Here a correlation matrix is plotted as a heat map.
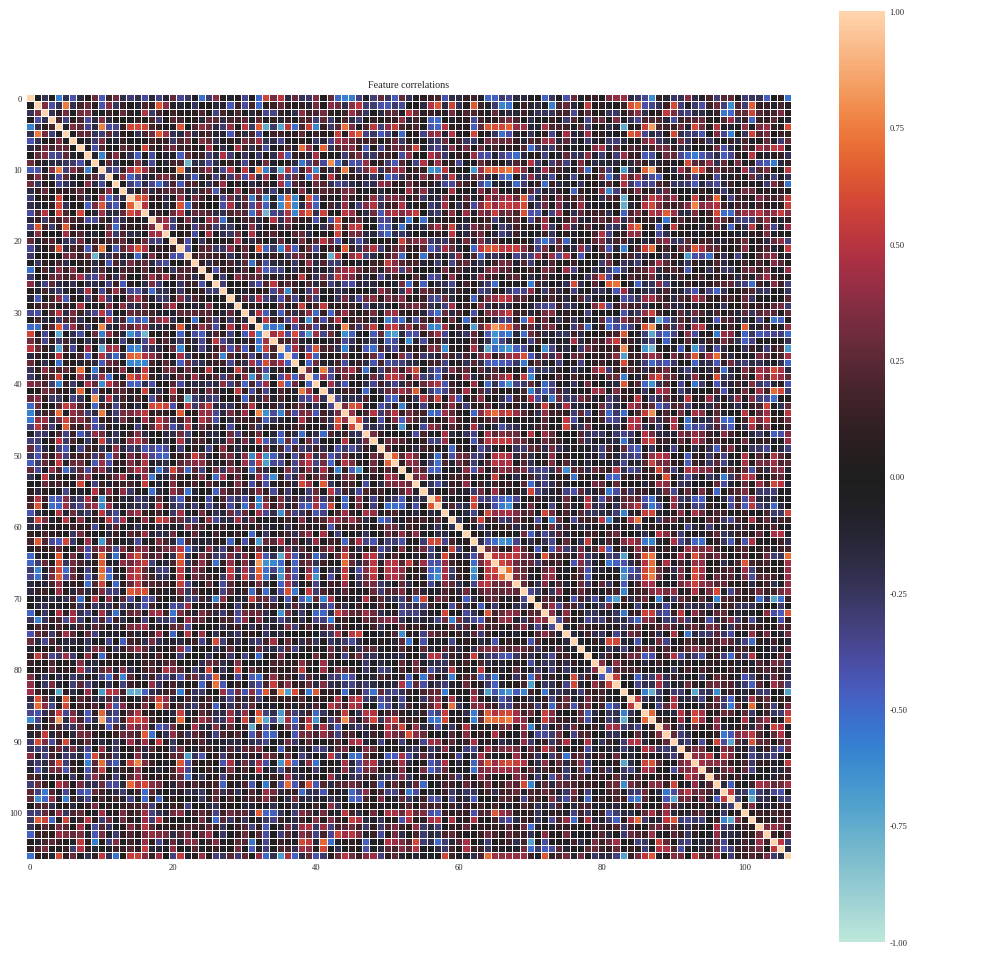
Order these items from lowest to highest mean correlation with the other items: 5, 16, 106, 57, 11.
57, 11, 5, 106, 16
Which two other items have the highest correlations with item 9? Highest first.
42, 92
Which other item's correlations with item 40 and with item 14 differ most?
83
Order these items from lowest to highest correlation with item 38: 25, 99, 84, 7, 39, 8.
99, 8, 84, 39, 25, 7
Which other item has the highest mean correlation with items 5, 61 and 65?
16
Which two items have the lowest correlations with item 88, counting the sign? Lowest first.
31, 70
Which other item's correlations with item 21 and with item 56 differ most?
10
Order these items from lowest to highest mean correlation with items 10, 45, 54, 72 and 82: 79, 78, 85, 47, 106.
78, 47, 85, 79, 106
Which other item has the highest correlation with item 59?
85
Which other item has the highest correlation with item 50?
51
